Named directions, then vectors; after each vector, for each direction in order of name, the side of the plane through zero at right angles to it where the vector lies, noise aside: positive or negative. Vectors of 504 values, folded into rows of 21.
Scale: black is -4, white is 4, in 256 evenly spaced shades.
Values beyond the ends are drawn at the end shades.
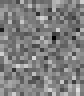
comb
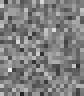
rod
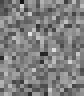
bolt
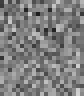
positive, positive, negative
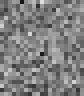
positive, negative, positive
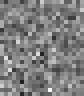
positive, positive, positive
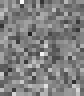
negative, positive, negative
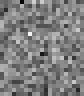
positive, negative, positive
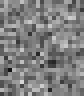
negative, negative, negative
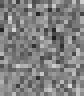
positive, positive, negative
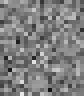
negative, negative, negative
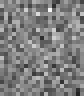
negative, negative, positive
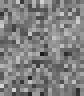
positive, negative, positive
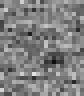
negative, positive, negative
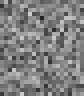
positive, negative, negative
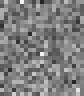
negative, positive, negative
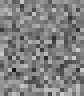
negative, positive, positive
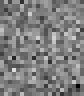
positive, negative, negative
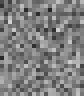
positive, positive, negative
